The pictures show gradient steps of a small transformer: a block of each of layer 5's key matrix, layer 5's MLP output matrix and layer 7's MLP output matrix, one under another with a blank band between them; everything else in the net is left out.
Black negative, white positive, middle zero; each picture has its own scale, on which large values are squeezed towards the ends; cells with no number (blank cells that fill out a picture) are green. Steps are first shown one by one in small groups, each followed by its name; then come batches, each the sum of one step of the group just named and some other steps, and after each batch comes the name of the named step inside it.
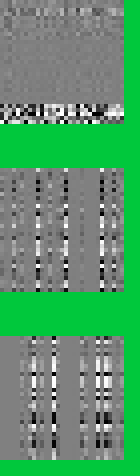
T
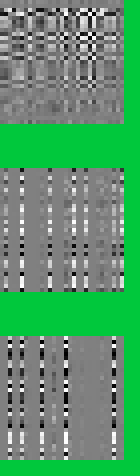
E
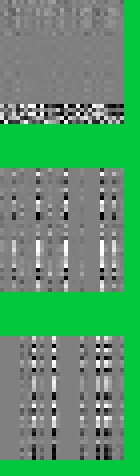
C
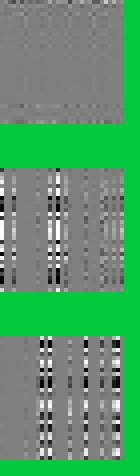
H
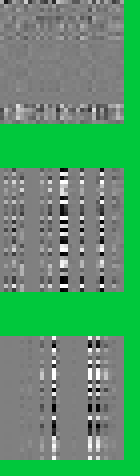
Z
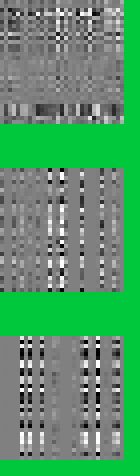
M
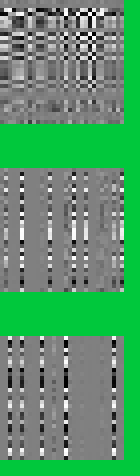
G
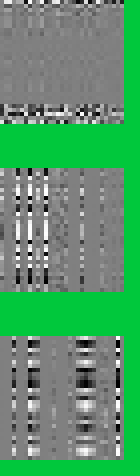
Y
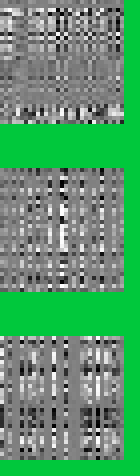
E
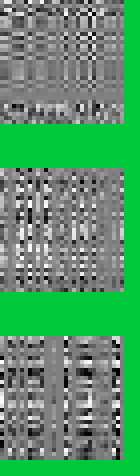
G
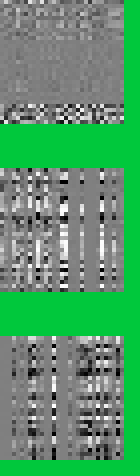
C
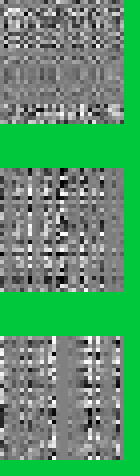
Y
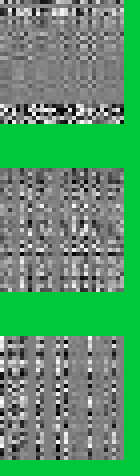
E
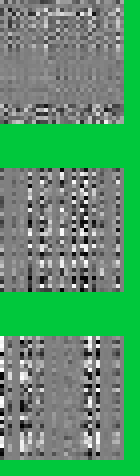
M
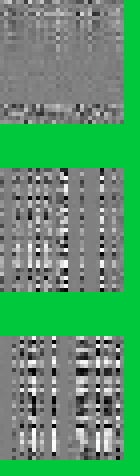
M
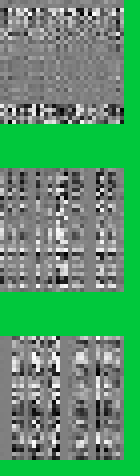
H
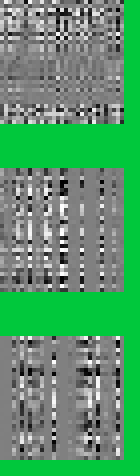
Y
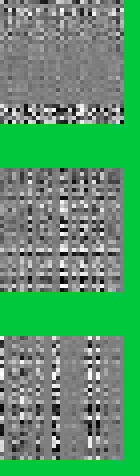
Z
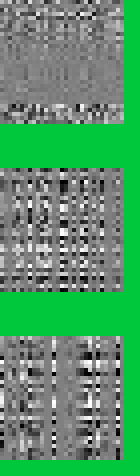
M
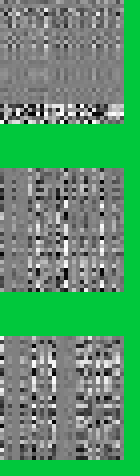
T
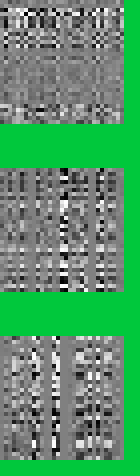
Z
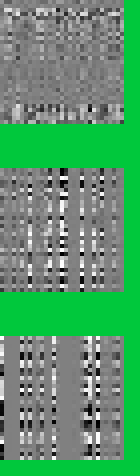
M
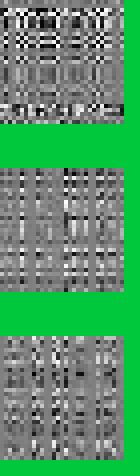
G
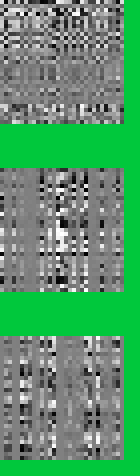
H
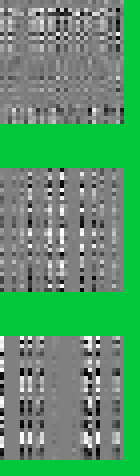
M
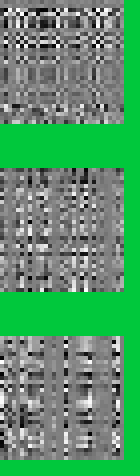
E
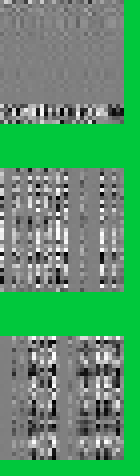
H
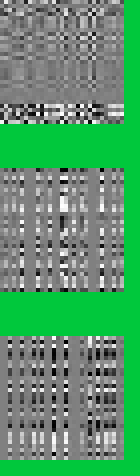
E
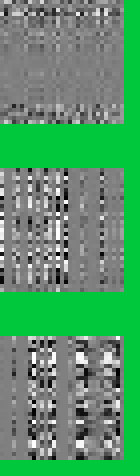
H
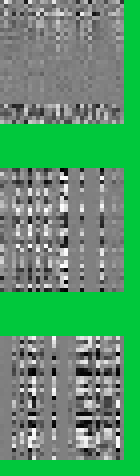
M
